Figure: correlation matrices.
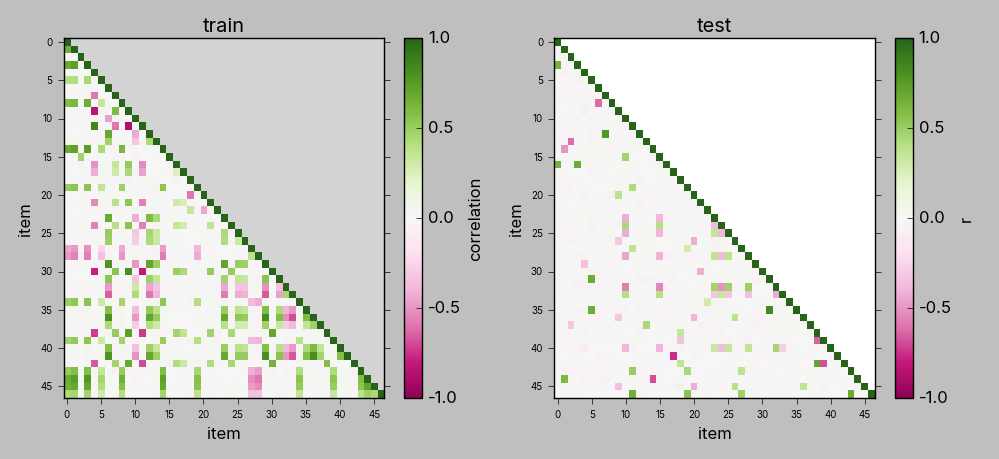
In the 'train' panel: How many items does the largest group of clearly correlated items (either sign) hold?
16
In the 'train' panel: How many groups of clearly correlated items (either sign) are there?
5
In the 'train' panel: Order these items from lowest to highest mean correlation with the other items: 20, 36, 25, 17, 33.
33, 20, 17, 25, 36
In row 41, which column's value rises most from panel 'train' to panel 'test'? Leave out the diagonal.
33
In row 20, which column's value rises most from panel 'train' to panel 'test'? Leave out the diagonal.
18
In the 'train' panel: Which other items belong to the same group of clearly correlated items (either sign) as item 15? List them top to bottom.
2
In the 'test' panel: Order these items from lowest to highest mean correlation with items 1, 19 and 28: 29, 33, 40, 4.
33, 4, 29, 40
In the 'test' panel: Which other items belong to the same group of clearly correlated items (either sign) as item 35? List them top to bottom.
5, 31
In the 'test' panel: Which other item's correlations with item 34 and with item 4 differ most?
29
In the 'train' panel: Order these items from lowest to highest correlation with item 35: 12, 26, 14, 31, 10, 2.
10, 2, 14, 26, 31, 12
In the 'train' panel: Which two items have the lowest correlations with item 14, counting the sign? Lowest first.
28, 27
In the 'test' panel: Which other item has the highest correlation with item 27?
46
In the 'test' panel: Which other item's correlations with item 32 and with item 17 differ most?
41
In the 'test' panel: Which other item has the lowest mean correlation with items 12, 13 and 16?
2
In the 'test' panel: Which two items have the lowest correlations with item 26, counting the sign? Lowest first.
20, 9
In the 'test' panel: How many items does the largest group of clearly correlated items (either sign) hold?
9
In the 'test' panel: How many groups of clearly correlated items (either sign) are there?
14
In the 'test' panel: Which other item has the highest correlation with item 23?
32
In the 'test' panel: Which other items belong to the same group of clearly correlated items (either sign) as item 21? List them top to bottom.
30
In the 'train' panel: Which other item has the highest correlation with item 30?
9
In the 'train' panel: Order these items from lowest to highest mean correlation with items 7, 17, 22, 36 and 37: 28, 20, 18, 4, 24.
4, 20, 28, 18, 24
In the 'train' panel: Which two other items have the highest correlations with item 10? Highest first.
33, 32
